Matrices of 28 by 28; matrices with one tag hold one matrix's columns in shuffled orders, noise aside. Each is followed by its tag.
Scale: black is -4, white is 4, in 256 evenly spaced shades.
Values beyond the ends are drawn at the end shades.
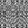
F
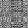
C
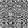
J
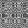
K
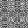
C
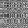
K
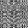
F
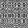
K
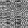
J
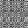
C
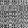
F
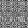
C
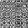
J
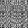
F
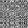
J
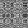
K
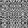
J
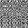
J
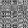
F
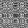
K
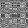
K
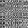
J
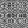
K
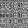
K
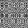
K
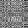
C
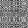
C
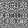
K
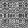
K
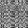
F
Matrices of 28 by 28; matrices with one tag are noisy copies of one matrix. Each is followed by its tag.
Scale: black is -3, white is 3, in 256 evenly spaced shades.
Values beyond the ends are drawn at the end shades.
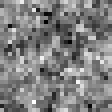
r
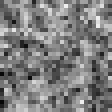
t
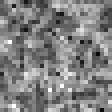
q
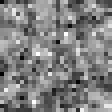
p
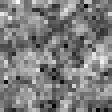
r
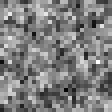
p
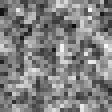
q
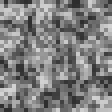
p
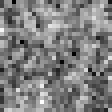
t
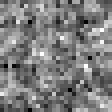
p
